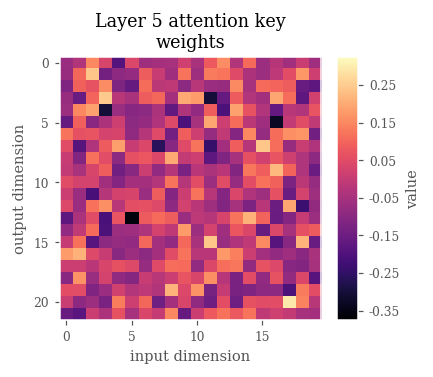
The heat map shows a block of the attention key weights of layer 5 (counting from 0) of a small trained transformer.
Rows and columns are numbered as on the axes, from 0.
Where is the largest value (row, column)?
20, 17
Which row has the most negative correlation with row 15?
3
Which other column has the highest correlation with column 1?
11
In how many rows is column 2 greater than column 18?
14
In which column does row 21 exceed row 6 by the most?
8
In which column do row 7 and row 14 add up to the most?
9
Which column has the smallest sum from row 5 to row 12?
19
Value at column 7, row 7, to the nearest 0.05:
-0.25
